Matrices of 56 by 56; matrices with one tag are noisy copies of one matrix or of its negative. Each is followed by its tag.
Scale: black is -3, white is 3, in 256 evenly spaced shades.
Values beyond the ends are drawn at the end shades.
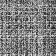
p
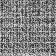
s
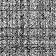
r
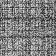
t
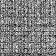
s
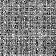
p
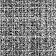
t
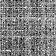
t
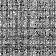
r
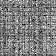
p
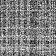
r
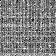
s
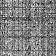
t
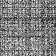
t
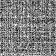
s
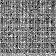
s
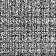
s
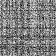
r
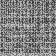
s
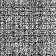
p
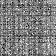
p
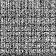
s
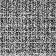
s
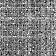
t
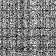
r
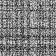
r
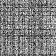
p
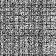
p
